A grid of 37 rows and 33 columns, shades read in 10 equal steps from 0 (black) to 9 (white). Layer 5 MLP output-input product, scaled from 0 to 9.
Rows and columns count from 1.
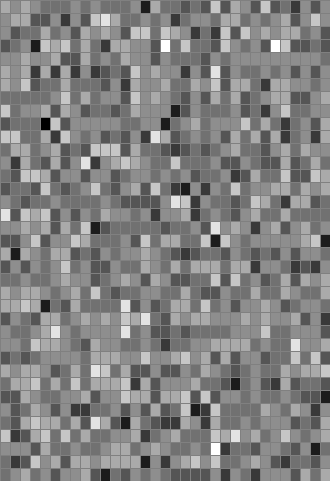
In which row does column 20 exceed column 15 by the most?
36
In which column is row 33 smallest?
13
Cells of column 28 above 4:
20
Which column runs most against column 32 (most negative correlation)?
22
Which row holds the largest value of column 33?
29
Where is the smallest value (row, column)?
10, 5
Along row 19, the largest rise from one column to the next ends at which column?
23
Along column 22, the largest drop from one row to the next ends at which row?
19
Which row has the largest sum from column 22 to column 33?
34
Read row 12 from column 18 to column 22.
2 3 4 3 4
